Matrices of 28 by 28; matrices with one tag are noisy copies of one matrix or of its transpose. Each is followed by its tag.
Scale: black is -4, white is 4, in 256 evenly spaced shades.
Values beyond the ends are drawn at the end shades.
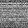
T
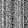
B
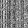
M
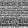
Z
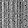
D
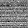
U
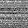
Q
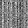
D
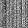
U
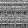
B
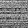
Q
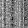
B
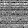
M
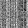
Z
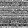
Z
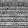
U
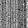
Z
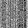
Z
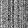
Q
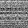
Q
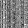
M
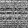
Q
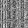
M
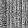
U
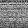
T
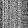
T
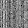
M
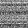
B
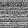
U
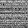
Q
